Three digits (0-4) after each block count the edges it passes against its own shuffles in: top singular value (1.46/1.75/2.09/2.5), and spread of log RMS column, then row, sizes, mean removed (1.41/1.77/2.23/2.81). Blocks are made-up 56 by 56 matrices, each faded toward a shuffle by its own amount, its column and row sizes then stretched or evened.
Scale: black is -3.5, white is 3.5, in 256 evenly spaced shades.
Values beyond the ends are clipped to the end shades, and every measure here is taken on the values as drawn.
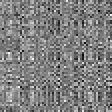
4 3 2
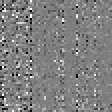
1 4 2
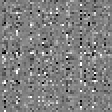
1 4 2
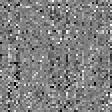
2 3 2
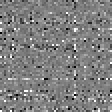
1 2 4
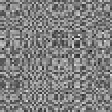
4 1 1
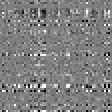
4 3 4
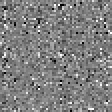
1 2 2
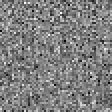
2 0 0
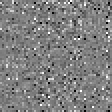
0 3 2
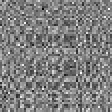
4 0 1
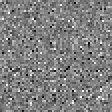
1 1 2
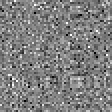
3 0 0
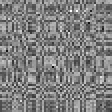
4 0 1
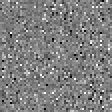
1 1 0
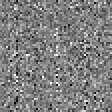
0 3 0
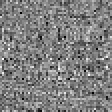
2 0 2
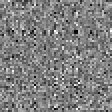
2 3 1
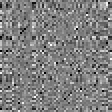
4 3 1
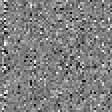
2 3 1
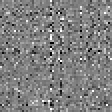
2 3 2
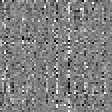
3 4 2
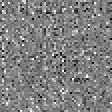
2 2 0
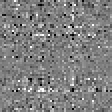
1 2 3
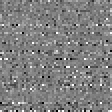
0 0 4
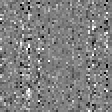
0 4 0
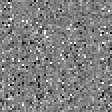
0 2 0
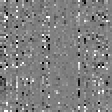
2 4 2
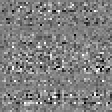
1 2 4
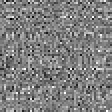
3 0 3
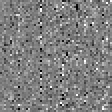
0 3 1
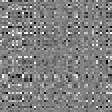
4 4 4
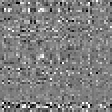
3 3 4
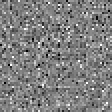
2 2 0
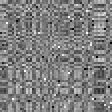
4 1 0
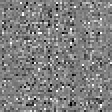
0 3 2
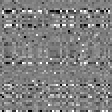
4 0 4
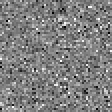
1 2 0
